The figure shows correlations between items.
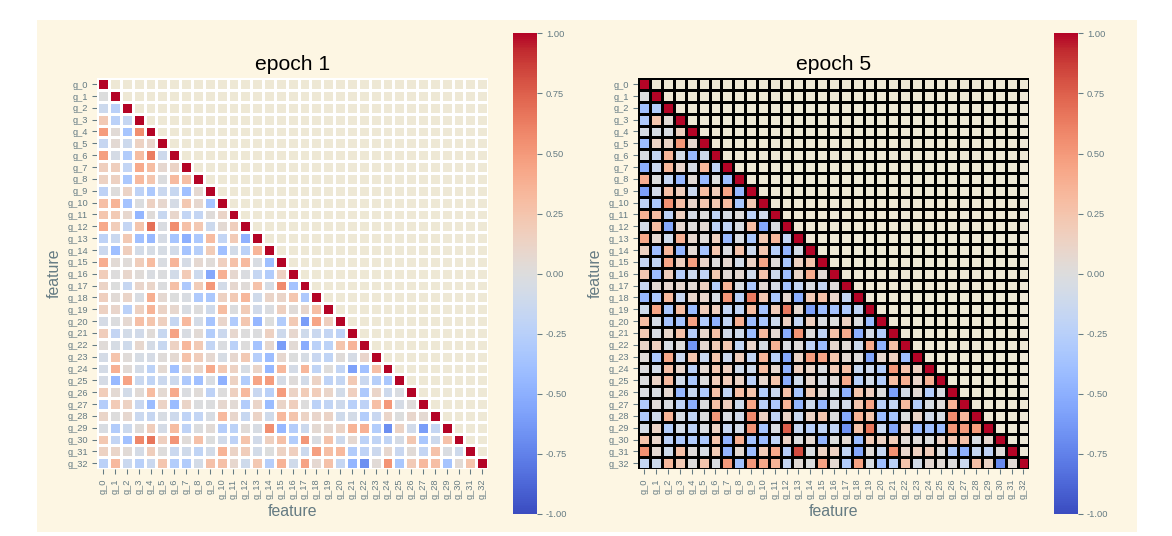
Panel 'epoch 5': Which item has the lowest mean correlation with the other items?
g_20
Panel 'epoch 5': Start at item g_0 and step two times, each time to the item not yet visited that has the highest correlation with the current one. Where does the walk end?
g_13
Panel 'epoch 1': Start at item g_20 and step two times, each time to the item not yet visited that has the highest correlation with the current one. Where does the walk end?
g_31
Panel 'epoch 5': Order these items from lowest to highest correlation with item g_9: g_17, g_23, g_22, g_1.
g_17, g_23, g_1, g_22
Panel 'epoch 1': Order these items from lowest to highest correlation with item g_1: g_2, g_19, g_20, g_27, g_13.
g_2, g_13, g_20, g_19, g_27
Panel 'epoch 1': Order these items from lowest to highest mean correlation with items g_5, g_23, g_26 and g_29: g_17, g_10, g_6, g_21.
g_10, g_17, g_21, g_6
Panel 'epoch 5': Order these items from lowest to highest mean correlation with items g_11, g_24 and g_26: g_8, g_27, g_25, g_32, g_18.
g_18, g_27, g_8, g_32, g_25
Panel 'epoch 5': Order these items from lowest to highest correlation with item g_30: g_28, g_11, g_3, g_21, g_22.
g_3, g_11, g_28, g_22, g_21
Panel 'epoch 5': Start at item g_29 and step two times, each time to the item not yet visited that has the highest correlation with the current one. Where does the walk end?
g_19
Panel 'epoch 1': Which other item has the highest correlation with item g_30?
g_4
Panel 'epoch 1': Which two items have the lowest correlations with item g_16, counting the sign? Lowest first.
g_9, g_17
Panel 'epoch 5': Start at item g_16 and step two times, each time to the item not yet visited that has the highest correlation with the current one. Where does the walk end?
g_23
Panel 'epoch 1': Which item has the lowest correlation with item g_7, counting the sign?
g_13
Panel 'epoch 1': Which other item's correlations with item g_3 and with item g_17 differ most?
g_20
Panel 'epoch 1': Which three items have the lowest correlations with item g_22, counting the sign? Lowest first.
g_32, g_15, g_17
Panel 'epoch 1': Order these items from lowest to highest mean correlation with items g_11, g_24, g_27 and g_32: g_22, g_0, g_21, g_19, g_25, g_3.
g_22, g_21, g_3, g_25, g_0, g_19
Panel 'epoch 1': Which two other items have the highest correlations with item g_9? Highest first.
g_17, g_24
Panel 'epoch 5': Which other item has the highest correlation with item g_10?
g_2
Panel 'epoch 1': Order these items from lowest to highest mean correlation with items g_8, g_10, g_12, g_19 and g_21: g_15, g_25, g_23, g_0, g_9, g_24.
g_25, g_9, g_24, g_23, g_15, g_0
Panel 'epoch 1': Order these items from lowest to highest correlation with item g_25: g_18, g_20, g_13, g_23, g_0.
g_23, g_20, g_0, g_18, g_13
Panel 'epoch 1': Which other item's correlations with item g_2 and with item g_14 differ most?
g_29
